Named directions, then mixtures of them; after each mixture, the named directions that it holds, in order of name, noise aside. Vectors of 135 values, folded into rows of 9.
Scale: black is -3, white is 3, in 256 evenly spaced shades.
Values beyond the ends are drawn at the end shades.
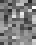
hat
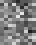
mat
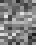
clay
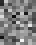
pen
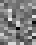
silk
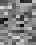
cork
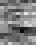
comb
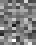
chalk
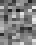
comb, hat.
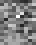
cork, mat.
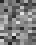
clay, pen.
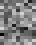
chalk, comb, hat.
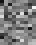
hat, pen.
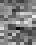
clay, comb, silk.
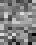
clay.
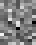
silk.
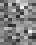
mat.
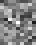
cork, silk.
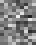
mat.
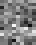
chalk, comb.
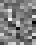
silk.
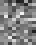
chalk, clay, mat.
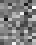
hat, mat, silk.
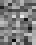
chalk, cork, hat.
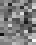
clay, hat, mat.
